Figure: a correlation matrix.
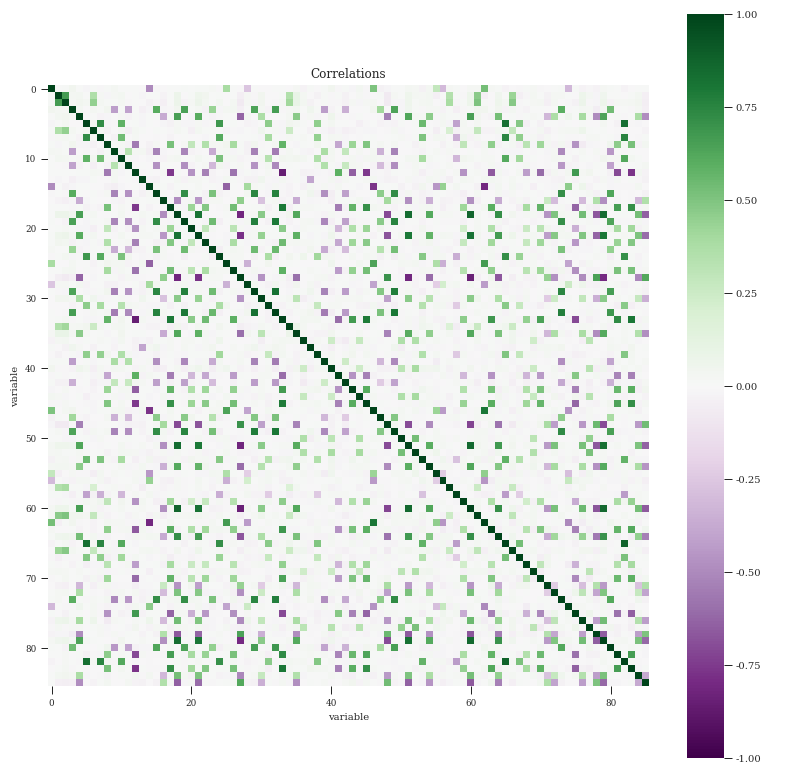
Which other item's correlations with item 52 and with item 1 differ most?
2
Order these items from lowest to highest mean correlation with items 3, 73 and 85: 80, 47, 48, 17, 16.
17, 16, 48, 47, 80
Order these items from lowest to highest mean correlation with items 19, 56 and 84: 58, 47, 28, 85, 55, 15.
85, 55, 58, 28, 47, 15
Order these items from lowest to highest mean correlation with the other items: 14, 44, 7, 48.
48, 14, 44, 7
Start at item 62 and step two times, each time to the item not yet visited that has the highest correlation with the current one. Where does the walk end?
25
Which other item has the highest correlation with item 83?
33
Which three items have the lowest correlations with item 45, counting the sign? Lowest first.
12, 75, 41
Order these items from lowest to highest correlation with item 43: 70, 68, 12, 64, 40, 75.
12, 75, 64, 40, 68, 70
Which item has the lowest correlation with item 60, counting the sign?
27
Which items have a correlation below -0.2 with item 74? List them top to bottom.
0, 25, 46, 55, 62
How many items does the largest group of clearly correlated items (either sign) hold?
19
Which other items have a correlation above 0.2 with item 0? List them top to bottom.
25, 46, 55, 62
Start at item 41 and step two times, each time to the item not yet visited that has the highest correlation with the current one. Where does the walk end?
75
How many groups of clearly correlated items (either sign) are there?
8
